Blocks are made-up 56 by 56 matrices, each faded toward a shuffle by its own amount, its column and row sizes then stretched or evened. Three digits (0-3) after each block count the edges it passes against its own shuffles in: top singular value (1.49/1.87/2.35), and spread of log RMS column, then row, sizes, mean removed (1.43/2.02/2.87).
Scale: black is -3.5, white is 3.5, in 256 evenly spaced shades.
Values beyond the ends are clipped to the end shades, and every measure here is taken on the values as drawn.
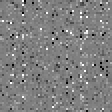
0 2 1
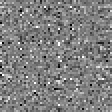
1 1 1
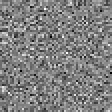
2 0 1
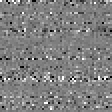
0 0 3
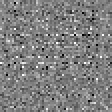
0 1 2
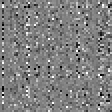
1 3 1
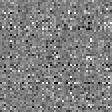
1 1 2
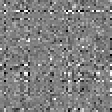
3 2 2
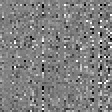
1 3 2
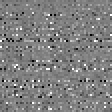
0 0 3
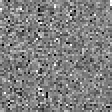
1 1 0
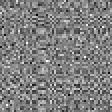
3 0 1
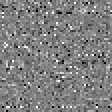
0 0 2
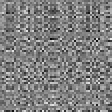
3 2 3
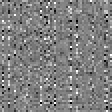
2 3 0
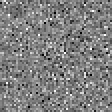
1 0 0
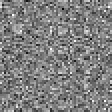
2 1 0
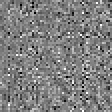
2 2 1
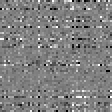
2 1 3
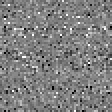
0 0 2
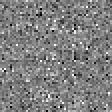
1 1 1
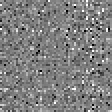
0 2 1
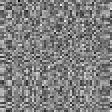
3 2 0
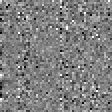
1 2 1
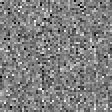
1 1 0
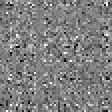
0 2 2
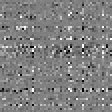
2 2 3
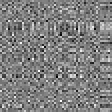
3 1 2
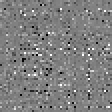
1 2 2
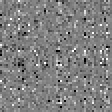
1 2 1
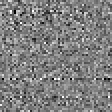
1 1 2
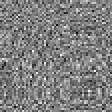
3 0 0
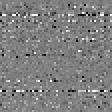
2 0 2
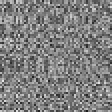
3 1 1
